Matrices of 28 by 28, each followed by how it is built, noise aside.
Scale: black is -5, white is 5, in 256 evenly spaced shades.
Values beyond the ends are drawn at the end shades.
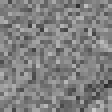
Hankel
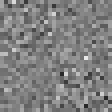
block diagonal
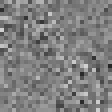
block diagonal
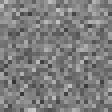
repeating columns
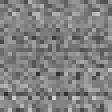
repeating columns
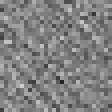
Toeplitz
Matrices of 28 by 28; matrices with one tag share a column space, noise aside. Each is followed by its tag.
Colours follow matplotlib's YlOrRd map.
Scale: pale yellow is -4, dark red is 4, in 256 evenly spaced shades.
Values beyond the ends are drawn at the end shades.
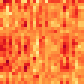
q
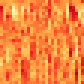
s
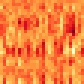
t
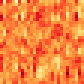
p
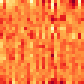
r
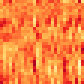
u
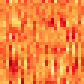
u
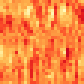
s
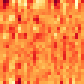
r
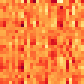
q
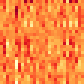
q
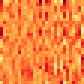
p
